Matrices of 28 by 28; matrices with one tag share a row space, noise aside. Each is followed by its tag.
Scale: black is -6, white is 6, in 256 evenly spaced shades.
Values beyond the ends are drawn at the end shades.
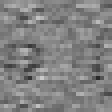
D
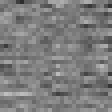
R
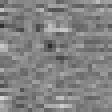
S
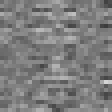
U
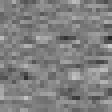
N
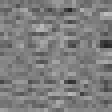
U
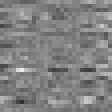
R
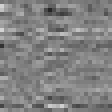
S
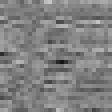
S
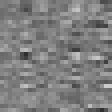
N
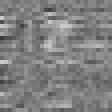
S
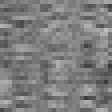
R
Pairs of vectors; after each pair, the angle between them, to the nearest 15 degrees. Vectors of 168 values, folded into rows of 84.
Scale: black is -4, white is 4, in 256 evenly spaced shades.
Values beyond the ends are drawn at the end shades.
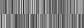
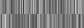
30 degrees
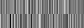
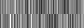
150 degrees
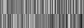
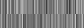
105 degrees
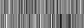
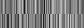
105 degrees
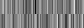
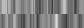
75 degrees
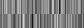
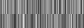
45 degrees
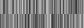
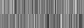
105 degrees
